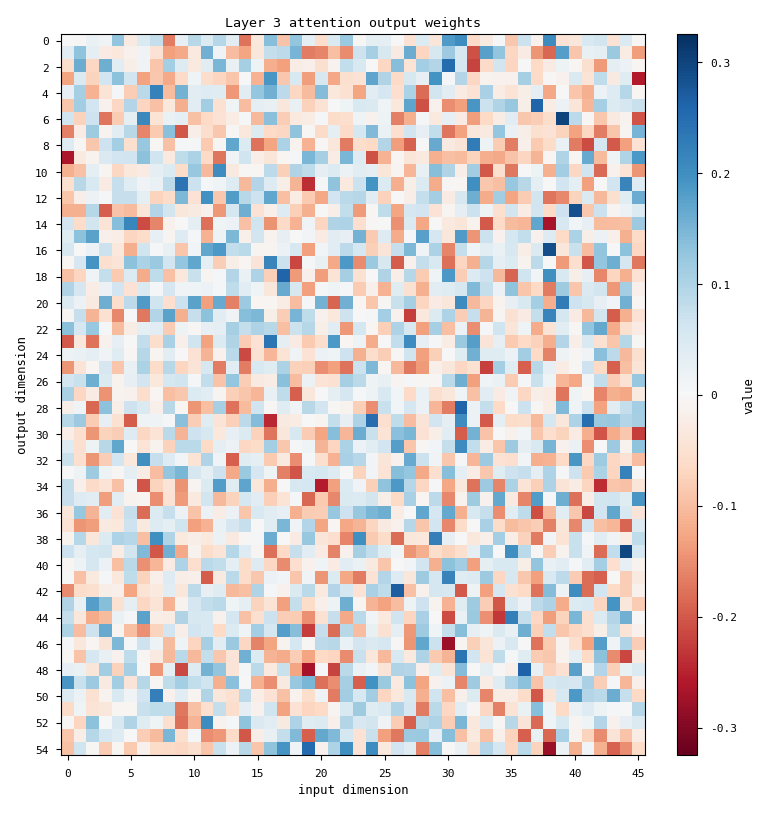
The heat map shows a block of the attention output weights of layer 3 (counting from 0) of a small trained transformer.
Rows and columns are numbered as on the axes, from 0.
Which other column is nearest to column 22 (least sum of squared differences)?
10
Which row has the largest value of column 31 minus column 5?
29
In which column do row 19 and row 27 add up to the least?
43
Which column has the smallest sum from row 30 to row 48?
41
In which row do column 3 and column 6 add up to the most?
20
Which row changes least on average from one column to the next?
27
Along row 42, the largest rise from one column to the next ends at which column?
38
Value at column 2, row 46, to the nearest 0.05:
0
